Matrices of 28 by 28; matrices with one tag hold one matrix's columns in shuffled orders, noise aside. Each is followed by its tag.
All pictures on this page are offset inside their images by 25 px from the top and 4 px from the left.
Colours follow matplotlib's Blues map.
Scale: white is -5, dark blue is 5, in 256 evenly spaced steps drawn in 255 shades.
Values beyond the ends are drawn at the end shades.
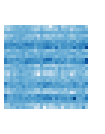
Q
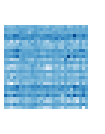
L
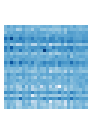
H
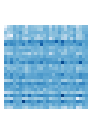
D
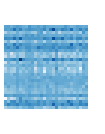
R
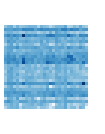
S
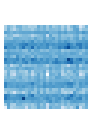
Q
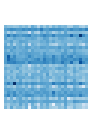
S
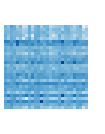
D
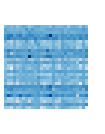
L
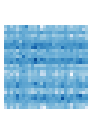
Q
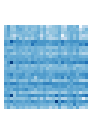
D
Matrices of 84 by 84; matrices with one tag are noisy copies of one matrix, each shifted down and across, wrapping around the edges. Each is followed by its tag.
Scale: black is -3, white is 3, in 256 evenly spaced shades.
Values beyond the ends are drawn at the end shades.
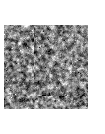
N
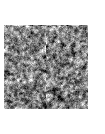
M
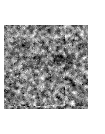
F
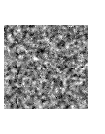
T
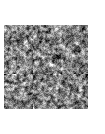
T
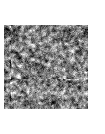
F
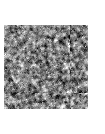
N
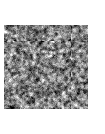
T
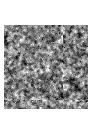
M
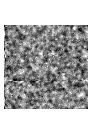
N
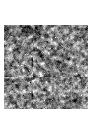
F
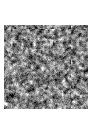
T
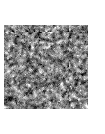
T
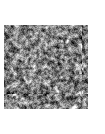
N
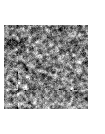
F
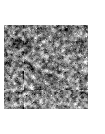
F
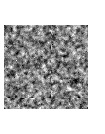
T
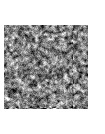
T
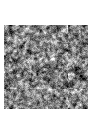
M
